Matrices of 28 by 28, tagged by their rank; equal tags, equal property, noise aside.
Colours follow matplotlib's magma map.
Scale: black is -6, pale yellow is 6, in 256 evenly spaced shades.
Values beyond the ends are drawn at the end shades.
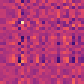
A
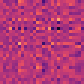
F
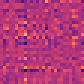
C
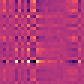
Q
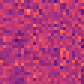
C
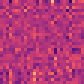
C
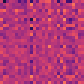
F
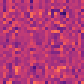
C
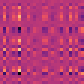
Q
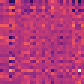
F
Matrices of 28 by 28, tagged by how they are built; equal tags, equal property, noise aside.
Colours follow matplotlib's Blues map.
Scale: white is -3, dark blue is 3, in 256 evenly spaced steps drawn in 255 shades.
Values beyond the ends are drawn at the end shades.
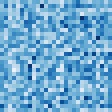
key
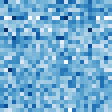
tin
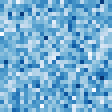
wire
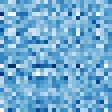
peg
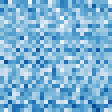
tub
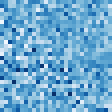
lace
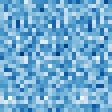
tub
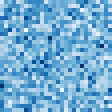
wire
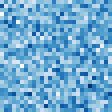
wire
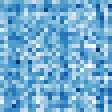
key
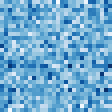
peg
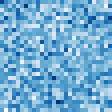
wire
